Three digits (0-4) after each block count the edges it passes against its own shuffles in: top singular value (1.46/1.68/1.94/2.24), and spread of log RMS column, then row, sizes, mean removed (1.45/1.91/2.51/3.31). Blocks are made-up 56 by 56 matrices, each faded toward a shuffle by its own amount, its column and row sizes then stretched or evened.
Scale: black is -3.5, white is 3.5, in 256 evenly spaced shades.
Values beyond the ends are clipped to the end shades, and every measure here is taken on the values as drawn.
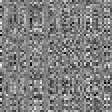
4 4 1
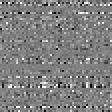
3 0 4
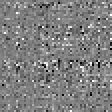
0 3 3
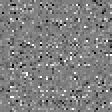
2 2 2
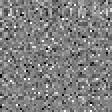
3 0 0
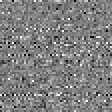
3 0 3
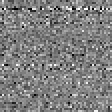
2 0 3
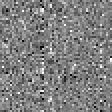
3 2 0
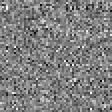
1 1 1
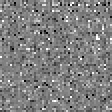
2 0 2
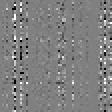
2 4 1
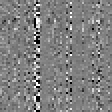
4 4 0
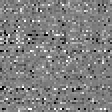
2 0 3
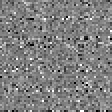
1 0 3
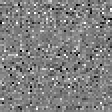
1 0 2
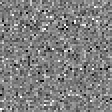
1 0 1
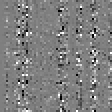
1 4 1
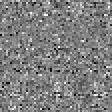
2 0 2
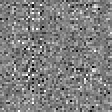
3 2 1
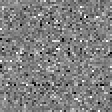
0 0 2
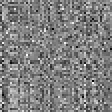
4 2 0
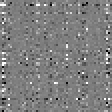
3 3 2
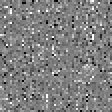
1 2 0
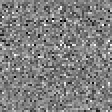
1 0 2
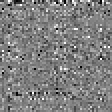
2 2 3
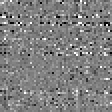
2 1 3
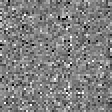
0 2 1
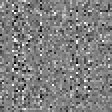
3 3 1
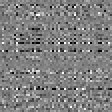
4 1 4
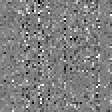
0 3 0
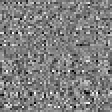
2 0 3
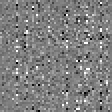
1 3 1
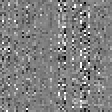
3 4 0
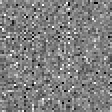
2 1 0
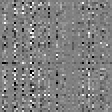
2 4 2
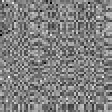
4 0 0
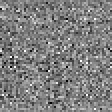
0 0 2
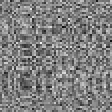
4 0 1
